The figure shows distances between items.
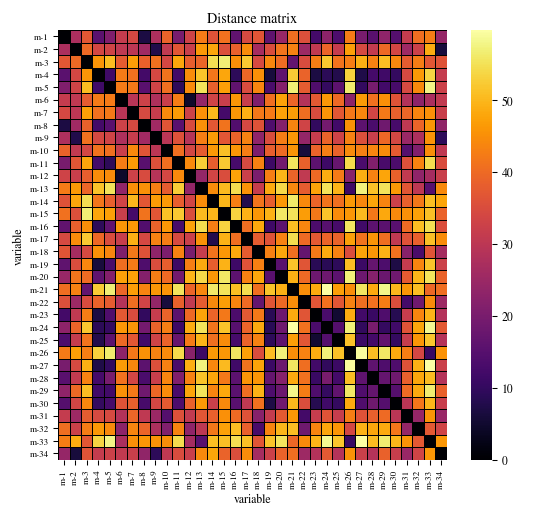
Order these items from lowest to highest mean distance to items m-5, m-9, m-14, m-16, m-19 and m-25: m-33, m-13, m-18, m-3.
m-18, m-3, m-13, m-33
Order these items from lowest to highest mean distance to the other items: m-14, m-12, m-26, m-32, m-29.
m-29, m-12, m-32, m-14, m-26
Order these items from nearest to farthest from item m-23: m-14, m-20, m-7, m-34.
m-20, m-34, m-7, m-14
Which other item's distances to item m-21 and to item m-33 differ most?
m-26
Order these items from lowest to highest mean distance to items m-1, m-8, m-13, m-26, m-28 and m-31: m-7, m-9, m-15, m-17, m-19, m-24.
m-19, m-9, m-24, m-7, m-17, m-15
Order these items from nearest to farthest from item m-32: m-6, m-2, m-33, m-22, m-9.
m-22, m-6, m-9, m-2, m-33
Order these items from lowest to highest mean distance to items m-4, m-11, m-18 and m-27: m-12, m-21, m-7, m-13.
m-12, m-7, m-13, m-21
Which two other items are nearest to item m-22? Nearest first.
m-10, m-31
